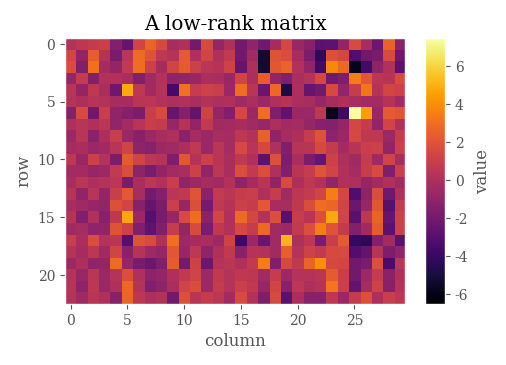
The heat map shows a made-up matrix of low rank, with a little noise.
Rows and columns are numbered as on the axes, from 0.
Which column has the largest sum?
23
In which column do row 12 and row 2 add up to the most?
19
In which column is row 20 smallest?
25
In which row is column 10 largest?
4
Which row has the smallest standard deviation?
5
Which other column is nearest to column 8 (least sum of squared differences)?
3
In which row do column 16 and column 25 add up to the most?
6
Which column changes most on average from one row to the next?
17
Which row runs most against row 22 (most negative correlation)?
12
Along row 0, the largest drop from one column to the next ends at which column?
29
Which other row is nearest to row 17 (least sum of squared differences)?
18
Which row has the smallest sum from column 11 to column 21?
0
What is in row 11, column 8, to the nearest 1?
-1
